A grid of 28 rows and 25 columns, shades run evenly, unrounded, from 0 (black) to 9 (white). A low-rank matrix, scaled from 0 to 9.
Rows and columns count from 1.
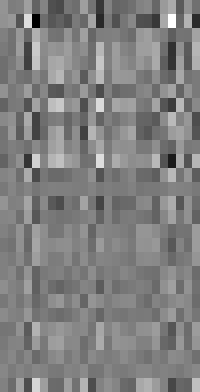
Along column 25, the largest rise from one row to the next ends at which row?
3
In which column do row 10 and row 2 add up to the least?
5
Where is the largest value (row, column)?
2, 22
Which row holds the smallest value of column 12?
28
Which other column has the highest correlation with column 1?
21
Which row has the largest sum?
12
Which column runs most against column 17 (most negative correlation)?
11
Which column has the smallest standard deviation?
14
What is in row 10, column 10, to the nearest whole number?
5
